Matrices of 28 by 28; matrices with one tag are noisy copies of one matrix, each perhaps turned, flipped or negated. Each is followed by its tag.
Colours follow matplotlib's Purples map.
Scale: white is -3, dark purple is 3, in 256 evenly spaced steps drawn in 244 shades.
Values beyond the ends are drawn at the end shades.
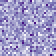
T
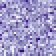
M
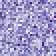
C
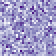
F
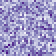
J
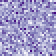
T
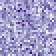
C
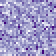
M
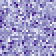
J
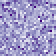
J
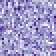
M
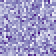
M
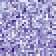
M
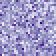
J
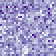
F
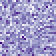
F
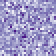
J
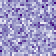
T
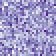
M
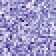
F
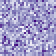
C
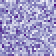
T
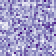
F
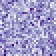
M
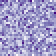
T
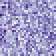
J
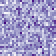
M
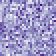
C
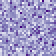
T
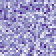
F
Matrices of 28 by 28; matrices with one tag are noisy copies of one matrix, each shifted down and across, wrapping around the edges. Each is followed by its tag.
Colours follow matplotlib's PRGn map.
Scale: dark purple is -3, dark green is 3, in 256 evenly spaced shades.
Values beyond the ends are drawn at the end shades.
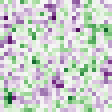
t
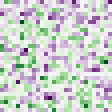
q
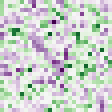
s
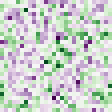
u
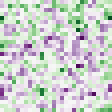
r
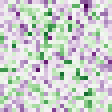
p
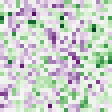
s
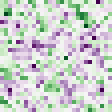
r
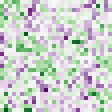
p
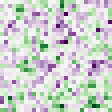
r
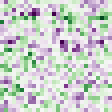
q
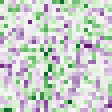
p
